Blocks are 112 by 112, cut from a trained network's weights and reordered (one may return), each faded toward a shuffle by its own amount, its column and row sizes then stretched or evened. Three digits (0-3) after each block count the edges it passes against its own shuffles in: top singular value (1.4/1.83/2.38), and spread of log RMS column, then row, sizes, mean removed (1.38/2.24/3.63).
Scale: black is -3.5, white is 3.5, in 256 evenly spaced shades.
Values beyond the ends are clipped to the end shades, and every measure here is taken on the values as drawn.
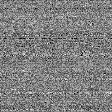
1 1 2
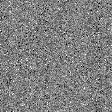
0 1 0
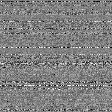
1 0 3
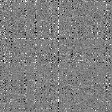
1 2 2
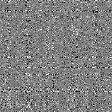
2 2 2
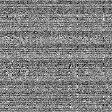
3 2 1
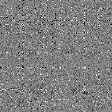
0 2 2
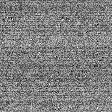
2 1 1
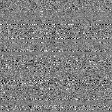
0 1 3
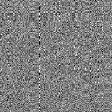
3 2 0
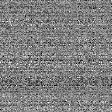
2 2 2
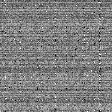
3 2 0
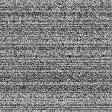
3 1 0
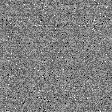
0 1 1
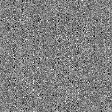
0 2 1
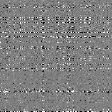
3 2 3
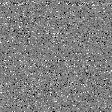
0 0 2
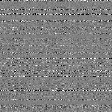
1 1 3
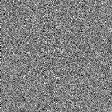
2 1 0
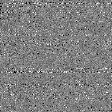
0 1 2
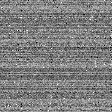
3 1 1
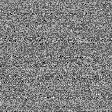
0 0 2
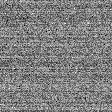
2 0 0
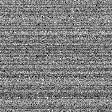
3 0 1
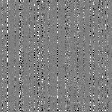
1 3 1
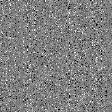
0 2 0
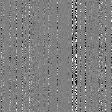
2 3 0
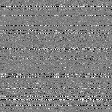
3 0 3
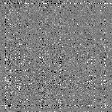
1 2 2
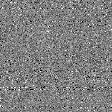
1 0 2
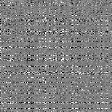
3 2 3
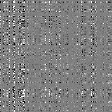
3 3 2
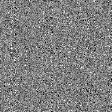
0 2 1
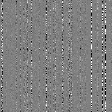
2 3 0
